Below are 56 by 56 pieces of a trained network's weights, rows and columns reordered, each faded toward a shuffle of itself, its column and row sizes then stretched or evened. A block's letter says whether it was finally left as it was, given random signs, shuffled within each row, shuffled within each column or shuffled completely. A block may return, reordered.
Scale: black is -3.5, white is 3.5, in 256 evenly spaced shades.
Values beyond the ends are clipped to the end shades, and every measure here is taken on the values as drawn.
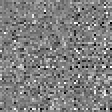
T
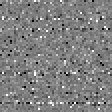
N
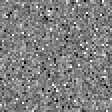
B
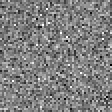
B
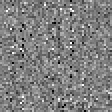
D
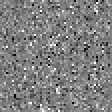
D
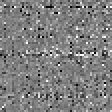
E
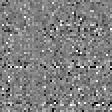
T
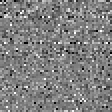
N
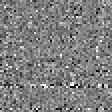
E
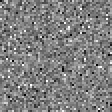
B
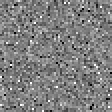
B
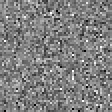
D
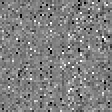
D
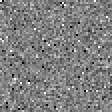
B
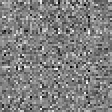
T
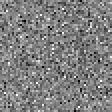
B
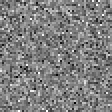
B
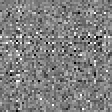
T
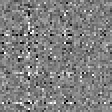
T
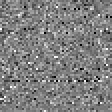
N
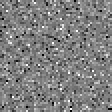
B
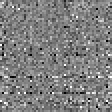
T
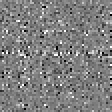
T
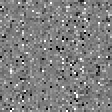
D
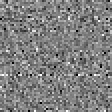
N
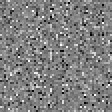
D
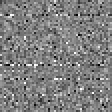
T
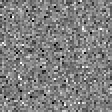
B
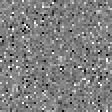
D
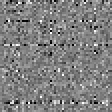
E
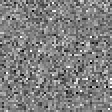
N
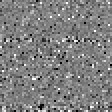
N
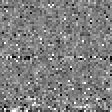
N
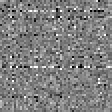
T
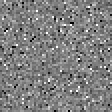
B
